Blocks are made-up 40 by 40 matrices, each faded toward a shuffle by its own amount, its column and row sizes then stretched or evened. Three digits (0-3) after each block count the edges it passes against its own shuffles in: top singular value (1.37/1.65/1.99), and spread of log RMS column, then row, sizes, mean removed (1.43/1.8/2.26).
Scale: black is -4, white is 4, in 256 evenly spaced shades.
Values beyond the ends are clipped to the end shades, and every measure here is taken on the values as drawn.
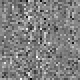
1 2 0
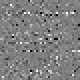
1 1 2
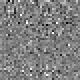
1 1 1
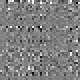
3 2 3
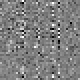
3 3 1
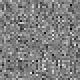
2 2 0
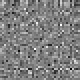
3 0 2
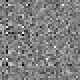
2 2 2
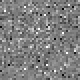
0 1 0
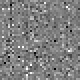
0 2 0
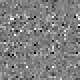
0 1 2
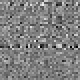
3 0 3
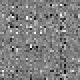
0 3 2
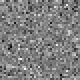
1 1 1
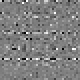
3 1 3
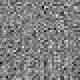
2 0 1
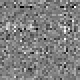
1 2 2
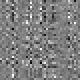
3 3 1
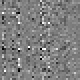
2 3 1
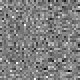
3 0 1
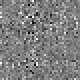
0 2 2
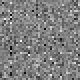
0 2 0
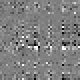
3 3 3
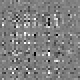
2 3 3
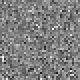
0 0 1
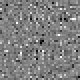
2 1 1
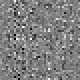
2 2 1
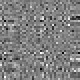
3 1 2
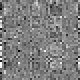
3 3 0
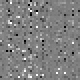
0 3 0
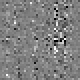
2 3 0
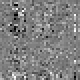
2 3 2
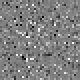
0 0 1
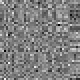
3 1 1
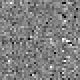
1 1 0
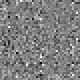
0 2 1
